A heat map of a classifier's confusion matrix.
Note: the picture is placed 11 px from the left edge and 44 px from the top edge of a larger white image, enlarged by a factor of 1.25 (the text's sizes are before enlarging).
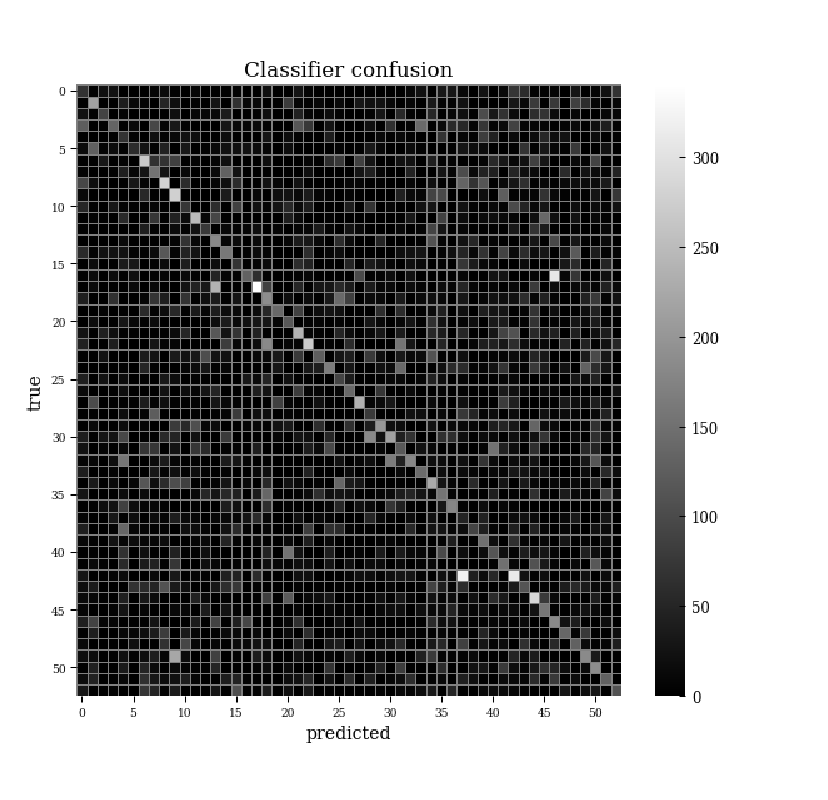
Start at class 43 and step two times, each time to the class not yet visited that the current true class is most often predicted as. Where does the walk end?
37
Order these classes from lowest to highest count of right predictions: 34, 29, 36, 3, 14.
3, 14, 36, 29, 34
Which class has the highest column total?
44
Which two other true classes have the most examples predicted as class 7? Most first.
28, 3
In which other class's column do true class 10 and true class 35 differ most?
18
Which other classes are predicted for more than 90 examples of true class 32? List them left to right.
4, 30, 50
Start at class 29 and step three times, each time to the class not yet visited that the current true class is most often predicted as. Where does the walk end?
34
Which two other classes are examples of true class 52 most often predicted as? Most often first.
15, 6
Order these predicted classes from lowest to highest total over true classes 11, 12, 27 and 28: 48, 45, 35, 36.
36, 48, 35, 45
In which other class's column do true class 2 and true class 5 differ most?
1
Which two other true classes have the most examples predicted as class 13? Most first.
17, 21
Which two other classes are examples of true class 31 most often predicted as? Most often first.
40, 24
